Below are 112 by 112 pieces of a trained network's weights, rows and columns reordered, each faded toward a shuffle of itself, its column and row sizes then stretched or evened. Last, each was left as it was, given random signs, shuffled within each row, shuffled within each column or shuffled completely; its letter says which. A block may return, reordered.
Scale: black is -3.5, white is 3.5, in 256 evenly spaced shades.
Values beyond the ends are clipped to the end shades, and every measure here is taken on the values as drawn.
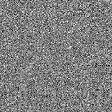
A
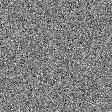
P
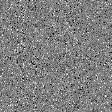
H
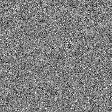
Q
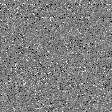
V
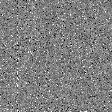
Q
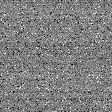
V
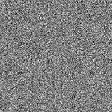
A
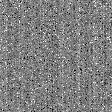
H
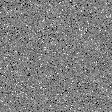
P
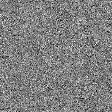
Q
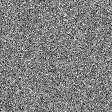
P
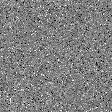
P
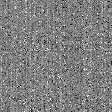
A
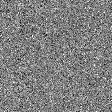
H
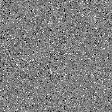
Q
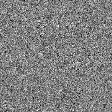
Q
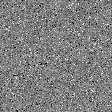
P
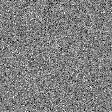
H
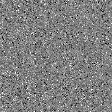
Q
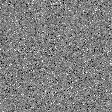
P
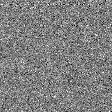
V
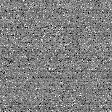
V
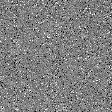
H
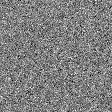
P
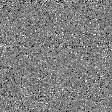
V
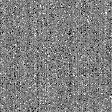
A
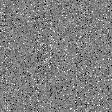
H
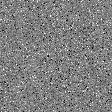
P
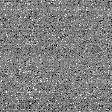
A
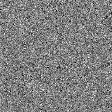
Q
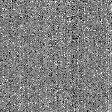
A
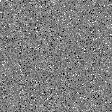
Q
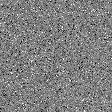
P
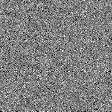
Q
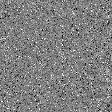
H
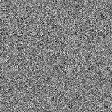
A
